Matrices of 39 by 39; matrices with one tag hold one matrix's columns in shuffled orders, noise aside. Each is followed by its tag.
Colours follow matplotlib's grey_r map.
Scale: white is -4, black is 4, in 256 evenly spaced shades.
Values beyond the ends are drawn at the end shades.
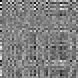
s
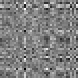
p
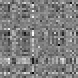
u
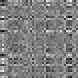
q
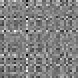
q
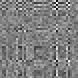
s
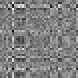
p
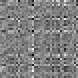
q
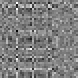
p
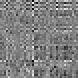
s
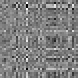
p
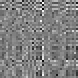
s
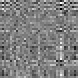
s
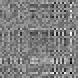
u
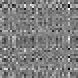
p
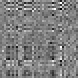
s
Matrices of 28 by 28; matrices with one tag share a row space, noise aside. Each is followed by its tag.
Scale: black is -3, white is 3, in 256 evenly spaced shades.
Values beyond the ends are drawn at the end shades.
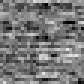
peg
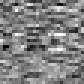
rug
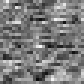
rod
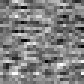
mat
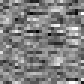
rug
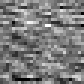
mat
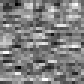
rod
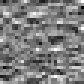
rug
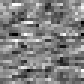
mat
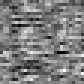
mat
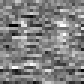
mat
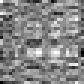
rug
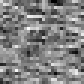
rug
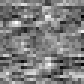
mat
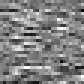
mat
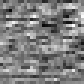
peg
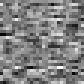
rug
